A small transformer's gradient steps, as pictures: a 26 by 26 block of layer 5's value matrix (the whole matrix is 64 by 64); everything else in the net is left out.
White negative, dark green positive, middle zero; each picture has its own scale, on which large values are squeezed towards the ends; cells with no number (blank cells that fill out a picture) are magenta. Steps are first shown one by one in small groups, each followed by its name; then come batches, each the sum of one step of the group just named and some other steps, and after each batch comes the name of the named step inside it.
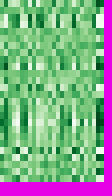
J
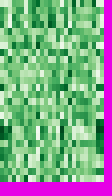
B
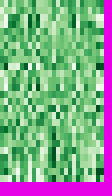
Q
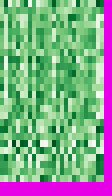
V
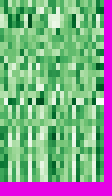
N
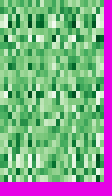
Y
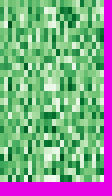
Q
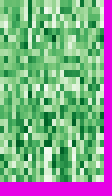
Y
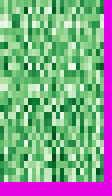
Q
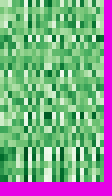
Y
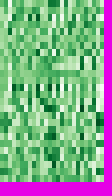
N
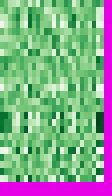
J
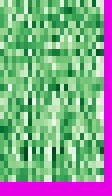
B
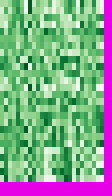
Q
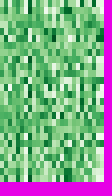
Y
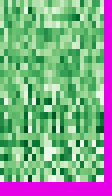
V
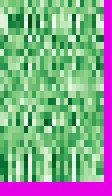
Q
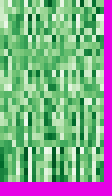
Q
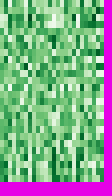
N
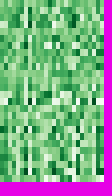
N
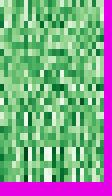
B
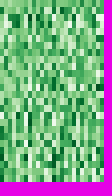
B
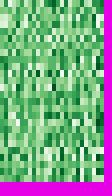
J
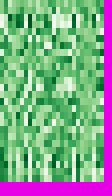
N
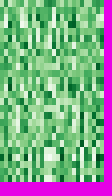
J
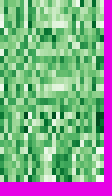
J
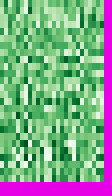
V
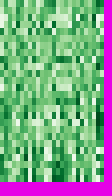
J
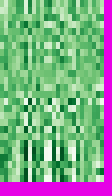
Q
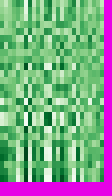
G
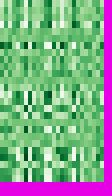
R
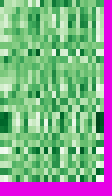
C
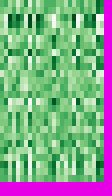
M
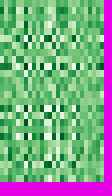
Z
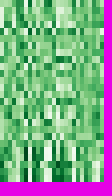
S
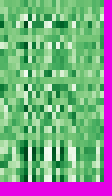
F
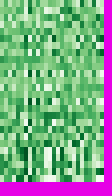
F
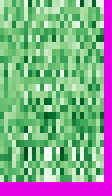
F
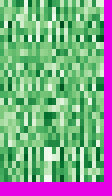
G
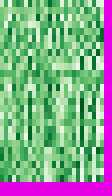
R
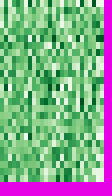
R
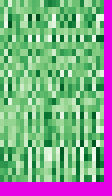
M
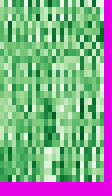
S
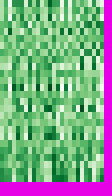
S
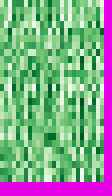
R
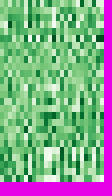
M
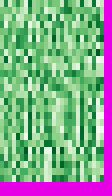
F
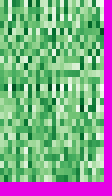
Z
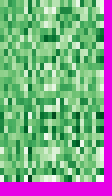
Z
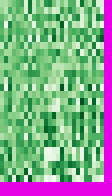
S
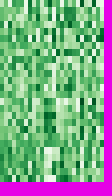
G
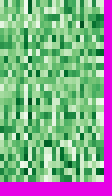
R
